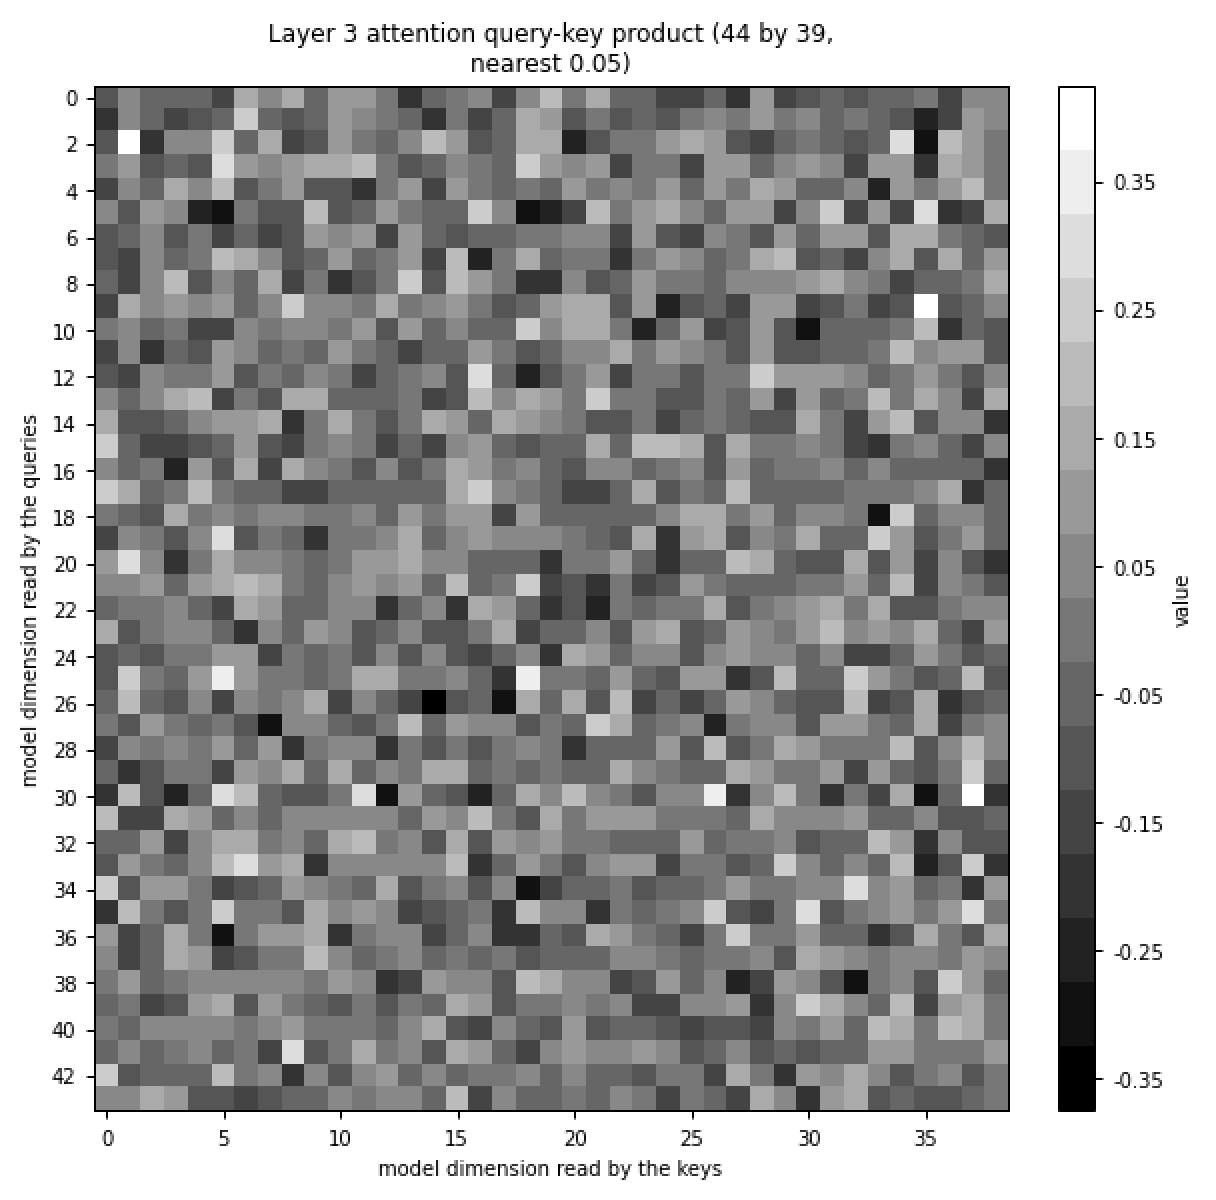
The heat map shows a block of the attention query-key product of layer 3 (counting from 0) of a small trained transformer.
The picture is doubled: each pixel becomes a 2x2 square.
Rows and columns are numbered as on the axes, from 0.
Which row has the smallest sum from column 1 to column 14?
15
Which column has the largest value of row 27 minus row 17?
21
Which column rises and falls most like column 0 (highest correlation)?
27
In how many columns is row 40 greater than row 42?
18
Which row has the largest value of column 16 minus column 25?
12
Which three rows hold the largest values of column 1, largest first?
2, 20, 25
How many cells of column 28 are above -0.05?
30
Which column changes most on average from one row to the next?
5
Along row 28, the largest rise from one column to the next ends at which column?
26
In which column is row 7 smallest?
16
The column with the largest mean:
34
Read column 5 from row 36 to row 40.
-0.3 -0.15 0.05 0.15 0.05
